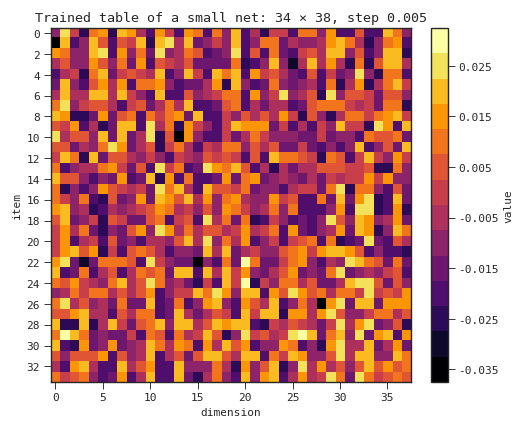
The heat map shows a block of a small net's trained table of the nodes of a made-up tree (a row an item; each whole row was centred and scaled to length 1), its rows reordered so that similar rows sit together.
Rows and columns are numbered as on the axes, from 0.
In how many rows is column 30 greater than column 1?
13
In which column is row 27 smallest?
24
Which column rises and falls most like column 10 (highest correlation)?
20
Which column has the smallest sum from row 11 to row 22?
15
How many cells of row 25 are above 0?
23
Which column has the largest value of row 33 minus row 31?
22
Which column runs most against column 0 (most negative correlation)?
4
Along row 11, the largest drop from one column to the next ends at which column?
33
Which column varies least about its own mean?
8
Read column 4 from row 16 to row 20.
-0.02 -0.025 0 -0.015 0
